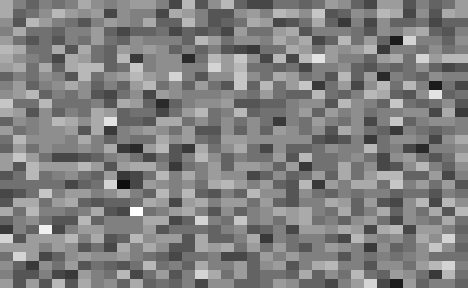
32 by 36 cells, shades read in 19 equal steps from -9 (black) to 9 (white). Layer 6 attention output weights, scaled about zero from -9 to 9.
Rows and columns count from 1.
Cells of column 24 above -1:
19
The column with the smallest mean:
14
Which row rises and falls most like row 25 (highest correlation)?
31
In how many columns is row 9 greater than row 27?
16
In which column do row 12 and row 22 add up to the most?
4
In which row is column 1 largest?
27
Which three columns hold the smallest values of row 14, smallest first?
22, 29, 12
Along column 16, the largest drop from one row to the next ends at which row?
32
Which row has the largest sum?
7
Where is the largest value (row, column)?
24, 11
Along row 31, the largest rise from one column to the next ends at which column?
35
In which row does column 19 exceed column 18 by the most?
10
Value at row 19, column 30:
-4
